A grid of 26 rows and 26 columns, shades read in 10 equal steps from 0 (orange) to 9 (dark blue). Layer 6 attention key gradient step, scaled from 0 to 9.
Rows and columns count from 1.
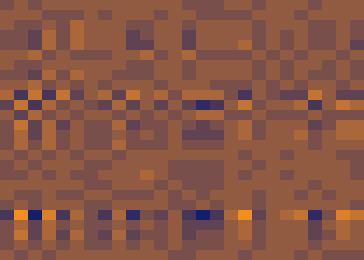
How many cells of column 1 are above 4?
15
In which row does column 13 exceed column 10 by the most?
10
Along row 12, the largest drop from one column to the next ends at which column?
3
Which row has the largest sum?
22
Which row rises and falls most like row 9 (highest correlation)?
6
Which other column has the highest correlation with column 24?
11
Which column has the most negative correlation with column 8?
2
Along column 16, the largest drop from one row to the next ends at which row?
12
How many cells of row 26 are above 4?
9
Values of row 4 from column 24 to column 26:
5 4 5
